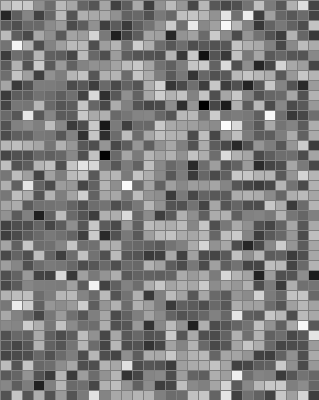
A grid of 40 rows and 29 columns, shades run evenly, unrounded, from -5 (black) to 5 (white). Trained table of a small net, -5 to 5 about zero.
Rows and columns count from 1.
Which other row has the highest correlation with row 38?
28
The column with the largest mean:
22
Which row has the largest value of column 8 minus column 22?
17
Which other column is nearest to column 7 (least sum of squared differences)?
27
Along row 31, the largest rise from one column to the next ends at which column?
2
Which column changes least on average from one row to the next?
5
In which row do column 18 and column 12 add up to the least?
33
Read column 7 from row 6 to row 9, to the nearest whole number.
-2 -1 2 -2
